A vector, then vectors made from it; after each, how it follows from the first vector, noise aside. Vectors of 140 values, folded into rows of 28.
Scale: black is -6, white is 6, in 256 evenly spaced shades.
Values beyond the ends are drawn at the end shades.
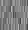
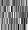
negated, scaled up.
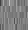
reversed, partly zeroed.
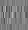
wrapped around, negated, partly zeroed.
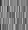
reversed.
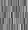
wrapped around, negated.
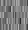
copied.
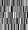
negated, scaled up.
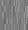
shrunk.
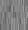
shrunk.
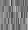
wrapped around, negated.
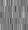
wrapped around, negated, partly zeroed.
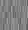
shrunk.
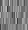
reversed.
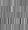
partly zeroed.
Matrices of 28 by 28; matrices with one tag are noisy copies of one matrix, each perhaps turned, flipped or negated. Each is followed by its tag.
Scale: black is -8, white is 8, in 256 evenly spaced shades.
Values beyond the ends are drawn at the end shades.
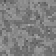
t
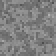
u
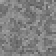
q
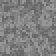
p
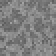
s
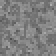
t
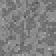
t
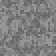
q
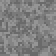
q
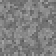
p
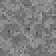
s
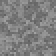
s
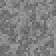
t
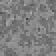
q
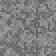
q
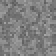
q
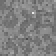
p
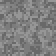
p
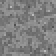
u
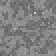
t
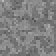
t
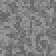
t
